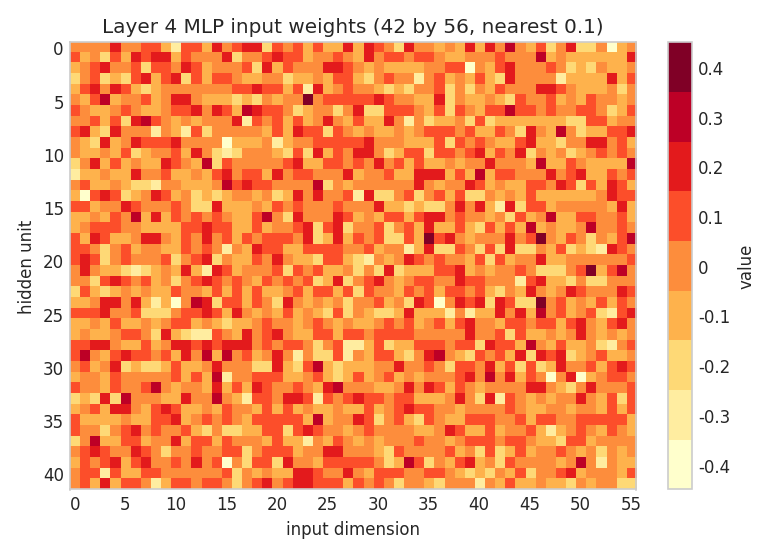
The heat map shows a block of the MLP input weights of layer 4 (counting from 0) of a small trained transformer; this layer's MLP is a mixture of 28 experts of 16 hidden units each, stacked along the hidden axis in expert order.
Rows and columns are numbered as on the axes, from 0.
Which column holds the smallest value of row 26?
15
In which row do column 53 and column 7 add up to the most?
3
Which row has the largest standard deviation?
24
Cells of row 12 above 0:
23
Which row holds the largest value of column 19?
16
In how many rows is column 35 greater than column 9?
17
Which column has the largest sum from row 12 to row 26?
54
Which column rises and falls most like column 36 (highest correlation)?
44
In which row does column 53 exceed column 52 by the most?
19
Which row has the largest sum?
18
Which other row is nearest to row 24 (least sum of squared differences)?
22
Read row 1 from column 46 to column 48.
0.3 -0.1 0
